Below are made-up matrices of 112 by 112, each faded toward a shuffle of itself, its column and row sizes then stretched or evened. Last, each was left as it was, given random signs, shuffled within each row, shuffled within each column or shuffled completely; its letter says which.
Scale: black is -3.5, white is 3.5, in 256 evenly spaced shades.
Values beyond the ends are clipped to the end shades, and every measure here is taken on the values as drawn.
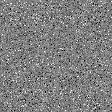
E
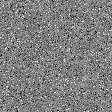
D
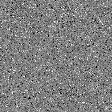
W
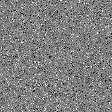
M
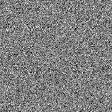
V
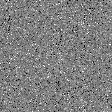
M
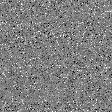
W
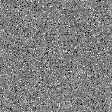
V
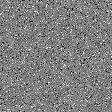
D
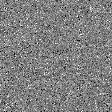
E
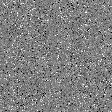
M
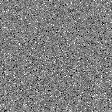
W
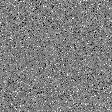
W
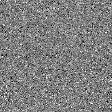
E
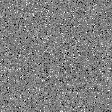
V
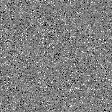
E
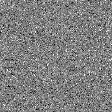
V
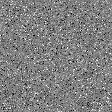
W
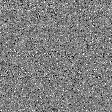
W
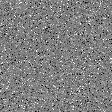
W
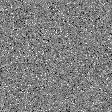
D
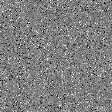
E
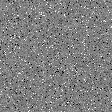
D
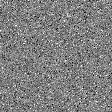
W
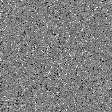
M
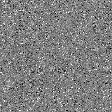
V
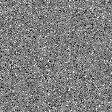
E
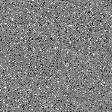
E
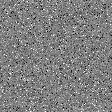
D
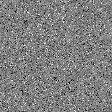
M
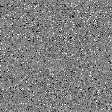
V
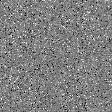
M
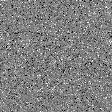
W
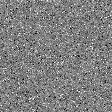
W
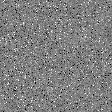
M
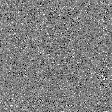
V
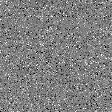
V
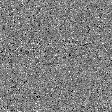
E
